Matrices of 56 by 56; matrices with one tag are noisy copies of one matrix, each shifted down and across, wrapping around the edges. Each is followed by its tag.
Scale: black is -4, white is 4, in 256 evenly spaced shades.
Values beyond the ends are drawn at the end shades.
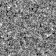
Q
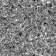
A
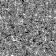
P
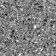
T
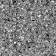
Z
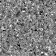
Z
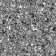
P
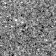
A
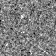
T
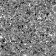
A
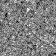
T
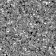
Q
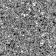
Q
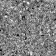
Z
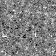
P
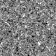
T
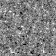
P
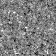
P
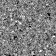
Z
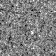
T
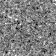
A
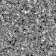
Q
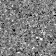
Z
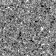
T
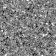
Q
